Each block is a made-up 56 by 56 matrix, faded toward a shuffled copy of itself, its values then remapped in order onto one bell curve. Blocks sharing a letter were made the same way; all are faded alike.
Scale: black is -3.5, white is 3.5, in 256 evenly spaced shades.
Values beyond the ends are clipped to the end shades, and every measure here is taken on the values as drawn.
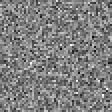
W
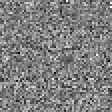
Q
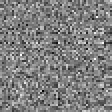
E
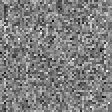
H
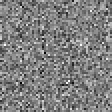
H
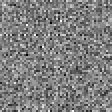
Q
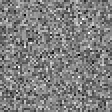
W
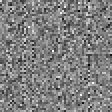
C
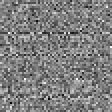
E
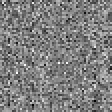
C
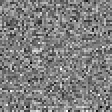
Q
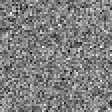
W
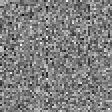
C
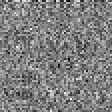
E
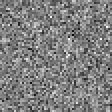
W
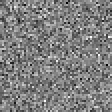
W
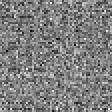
Q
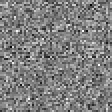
Q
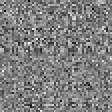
E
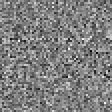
Q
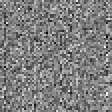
H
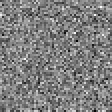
Q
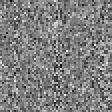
C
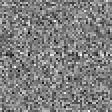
Q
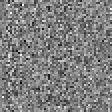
H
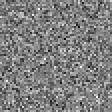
W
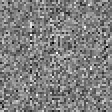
C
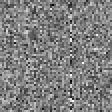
H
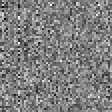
H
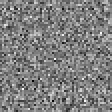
Q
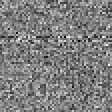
Q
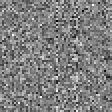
C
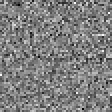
Q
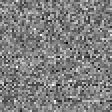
Q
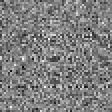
E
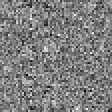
C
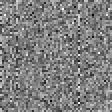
H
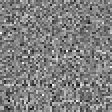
E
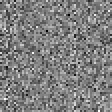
H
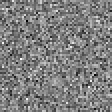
W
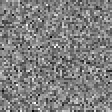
Q
